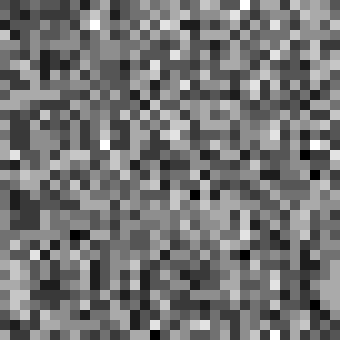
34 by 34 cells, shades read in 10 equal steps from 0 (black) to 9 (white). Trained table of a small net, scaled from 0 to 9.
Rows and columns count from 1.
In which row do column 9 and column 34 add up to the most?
16
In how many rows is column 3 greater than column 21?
12
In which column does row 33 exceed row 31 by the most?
21
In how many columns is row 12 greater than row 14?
13
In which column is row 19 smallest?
17
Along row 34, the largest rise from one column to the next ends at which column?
28
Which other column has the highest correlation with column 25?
22
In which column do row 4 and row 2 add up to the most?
19
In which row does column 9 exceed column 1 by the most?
3
